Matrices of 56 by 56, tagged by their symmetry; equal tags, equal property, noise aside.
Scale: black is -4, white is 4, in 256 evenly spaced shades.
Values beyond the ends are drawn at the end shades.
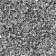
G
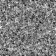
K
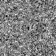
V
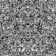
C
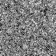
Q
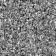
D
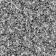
K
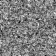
K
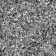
G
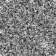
G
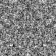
C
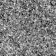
Q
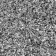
D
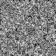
G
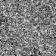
Q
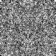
C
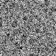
Q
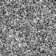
Q
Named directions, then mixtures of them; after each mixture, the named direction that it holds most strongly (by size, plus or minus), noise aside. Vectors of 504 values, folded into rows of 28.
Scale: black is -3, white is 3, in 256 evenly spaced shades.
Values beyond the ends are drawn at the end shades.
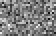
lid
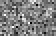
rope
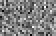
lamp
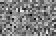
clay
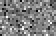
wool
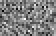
lamp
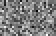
lamp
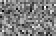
lamp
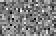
clay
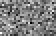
lid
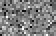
wool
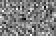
lamp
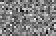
clay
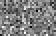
wool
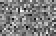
clay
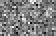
rope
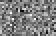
clay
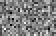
clay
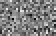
clay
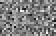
clay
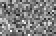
lid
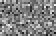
lid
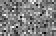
rope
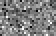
wool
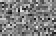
clay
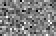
wool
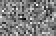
rope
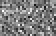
lamp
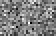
rope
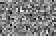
clay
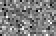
wool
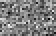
lid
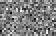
clay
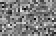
clay
